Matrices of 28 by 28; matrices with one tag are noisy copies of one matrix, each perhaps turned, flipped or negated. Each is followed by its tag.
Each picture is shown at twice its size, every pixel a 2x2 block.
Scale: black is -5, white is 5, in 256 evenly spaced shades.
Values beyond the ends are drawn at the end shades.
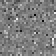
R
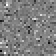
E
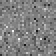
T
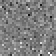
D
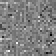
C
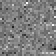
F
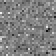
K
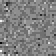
E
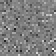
D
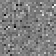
D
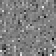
E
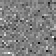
C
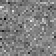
F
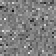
F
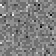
D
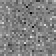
T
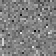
R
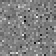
R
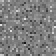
T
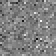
R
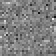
C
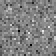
T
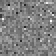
C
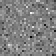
T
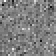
E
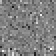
E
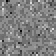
F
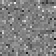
F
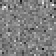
E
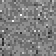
R
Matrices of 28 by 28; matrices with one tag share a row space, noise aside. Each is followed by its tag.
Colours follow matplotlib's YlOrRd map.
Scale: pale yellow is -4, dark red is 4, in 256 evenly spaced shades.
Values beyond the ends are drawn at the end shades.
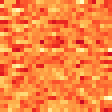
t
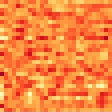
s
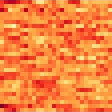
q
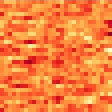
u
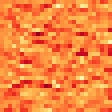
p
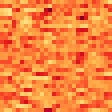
p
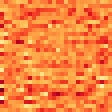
s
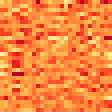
t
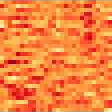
u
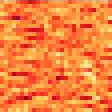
u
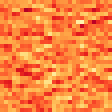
p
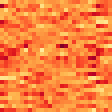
q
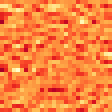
t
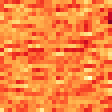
u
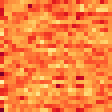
s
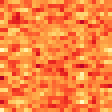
t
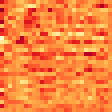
s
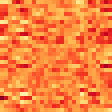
t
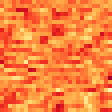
u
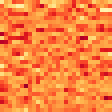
t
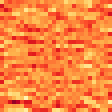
u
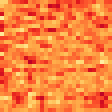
s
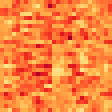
p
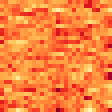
u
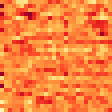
s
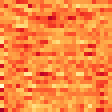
s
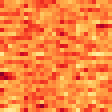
q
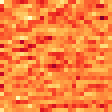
s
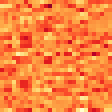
p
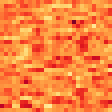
p
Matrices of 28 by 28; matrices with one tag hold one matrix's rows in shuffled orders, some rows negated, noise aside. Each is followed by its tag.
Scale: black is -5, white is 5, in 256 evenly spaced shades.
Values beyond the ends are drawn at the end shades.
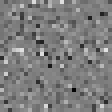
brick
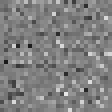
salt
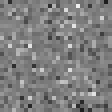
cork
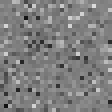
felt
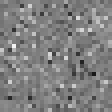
cork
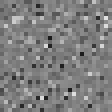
brick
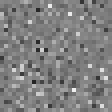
brick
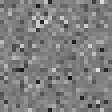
brick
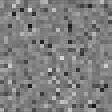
cork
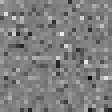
salt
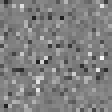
brick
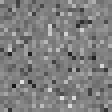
cork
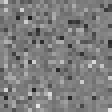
felt
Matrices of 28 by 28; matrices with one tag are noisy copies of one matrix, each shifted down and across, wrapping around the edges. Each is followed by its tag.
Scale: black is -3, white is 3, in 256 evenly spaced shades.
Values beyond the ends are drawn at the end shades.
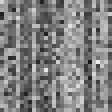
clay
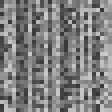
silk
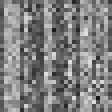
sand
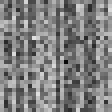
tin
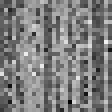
clay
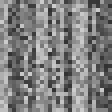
sand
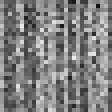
tin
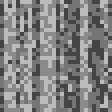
sand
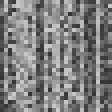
clay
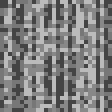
tin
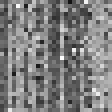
clay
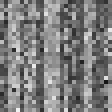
sand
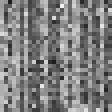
tin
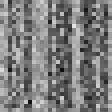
sand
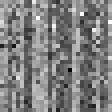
sand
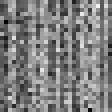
tin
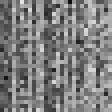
silk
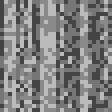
sand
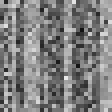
sand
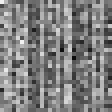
silk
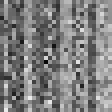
sand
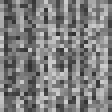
tin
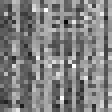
tin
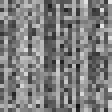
silk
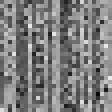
silk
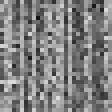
tin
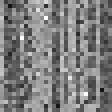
clay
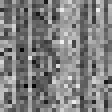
clay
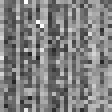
silk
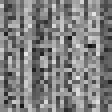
silk
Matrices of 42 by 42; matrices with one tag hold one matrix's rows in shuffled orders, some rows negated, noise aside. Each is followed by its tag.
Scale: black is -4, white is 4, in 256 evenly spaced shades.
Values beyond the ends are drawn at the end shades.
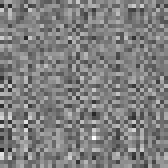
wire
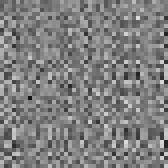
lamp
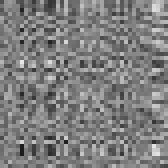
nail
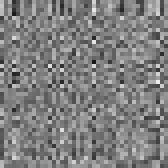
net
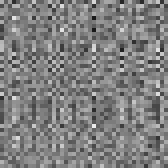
net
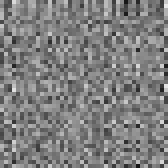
lamp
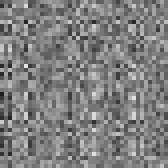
wire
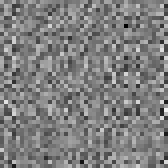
lamp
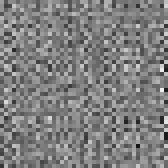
lamp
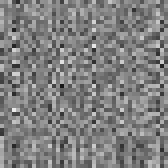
net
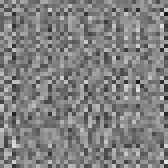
lamp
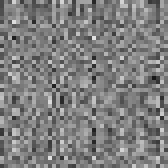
net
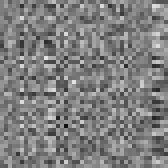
nail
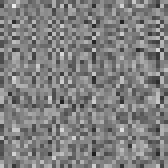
net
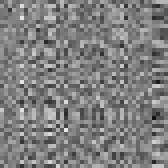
nail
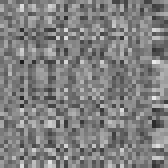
nail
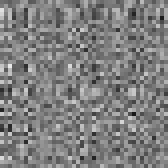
wire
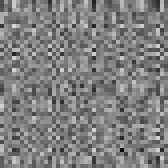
net
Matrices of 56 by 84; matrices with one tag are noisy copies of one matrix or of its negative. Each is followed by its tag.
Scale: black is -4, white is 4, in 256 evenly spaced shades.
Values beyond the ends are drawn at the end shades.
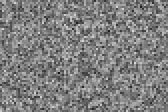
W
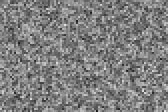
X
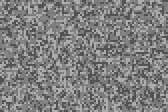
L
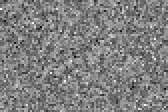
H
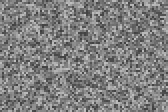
X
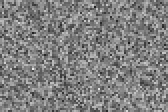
L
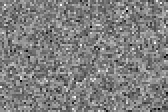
W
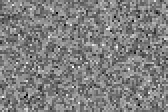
H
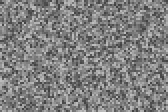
X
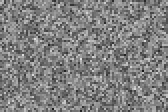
X
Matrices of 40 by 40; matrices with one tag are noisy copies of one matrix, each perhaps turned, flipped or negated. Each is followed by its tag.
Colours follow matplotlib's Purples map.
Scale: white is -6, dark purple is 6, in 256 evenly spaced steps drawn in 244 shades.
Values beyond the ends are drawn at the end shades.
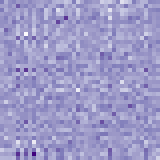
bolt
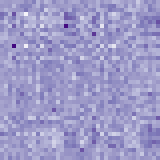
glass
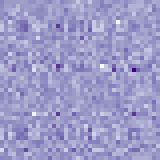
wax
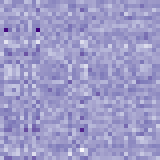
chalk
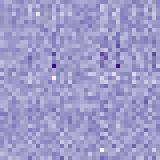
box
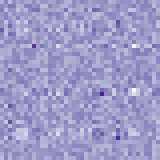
wax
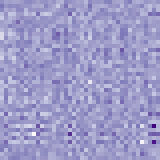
bolt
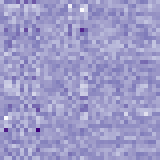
chalk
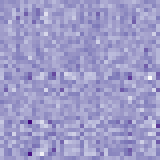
chalk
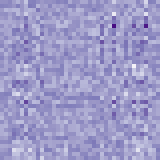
glass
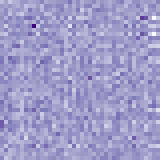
bolt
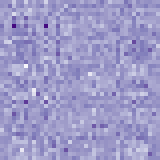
glass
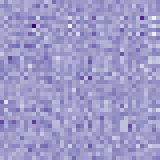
bolt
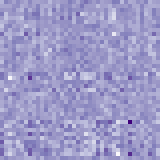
chalk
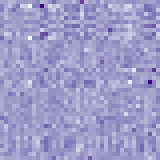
chalk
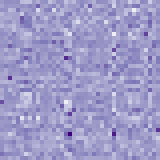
wax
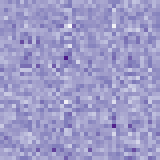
wax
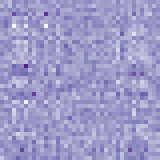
glass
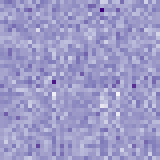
box
